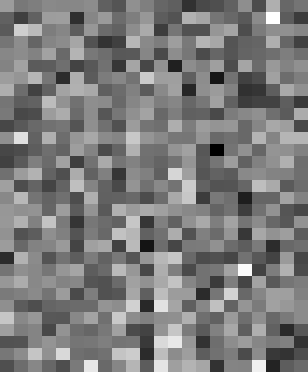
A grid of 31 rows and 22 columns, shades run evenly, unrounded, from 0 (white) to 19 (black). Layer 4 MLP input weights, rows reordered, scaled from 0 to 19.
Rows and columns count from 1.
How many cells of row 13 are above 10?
13
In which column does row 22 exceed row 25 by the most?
17
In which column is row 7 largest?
16
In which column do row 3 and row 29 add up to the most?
15
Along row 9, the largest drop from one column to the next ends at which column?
4
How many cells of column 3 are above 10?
13
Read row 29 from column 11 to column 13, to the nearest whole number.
15 3 2
